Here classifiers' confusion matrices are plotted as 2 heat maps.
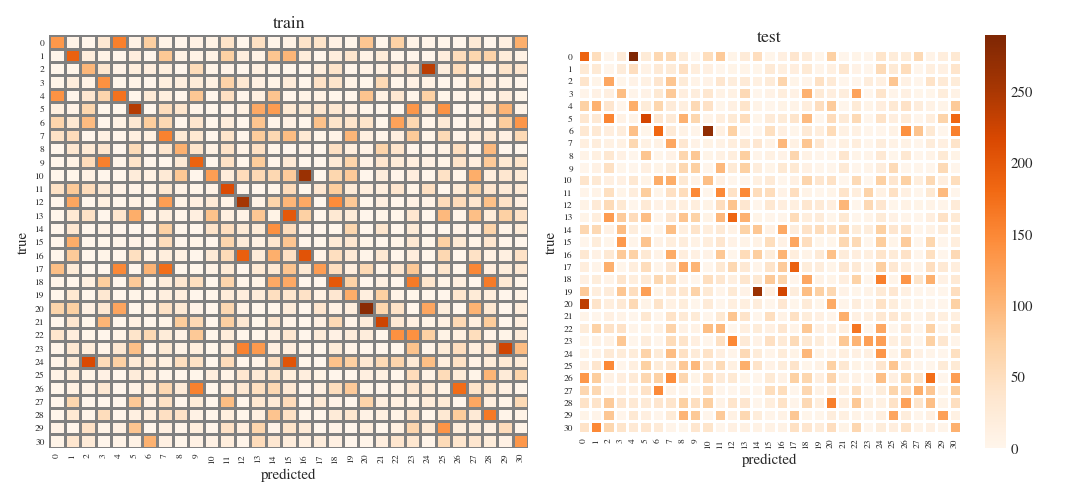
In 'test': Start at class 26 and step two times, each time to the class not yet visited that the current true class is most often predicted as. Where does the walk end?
20
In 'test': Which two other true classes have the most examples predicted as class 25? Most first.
29, 2
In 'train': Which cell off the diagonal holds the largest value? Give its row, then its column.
10, 16
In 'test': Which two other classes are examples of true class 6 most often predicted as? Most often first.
10, 30
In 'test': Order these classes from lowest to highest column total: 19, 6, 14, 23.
23, 19, 14, 6
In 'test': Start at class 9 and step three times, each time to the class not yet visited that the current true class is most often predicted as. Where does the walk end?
12
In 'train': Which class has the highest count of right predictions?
20
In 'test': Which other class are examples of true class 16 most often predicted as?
7
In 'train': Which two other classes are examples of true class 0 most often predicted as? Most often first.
4, 30
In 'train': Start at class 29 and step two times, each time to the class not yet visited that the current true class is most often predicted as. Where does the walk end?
28
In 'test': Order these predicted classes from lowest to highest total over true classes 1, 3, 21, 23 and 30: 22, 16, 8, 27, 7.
27, 16, 8, 7, 22
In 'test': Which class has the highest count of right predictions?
5
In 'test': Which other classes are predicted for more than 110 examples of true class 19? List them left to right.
5, 14, 16
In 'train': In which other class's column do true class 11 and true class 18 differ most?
23
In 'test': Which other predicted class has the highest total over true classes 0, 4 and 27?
6
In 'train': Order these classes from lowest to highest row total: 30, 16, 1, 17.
30, 1, 16, 17
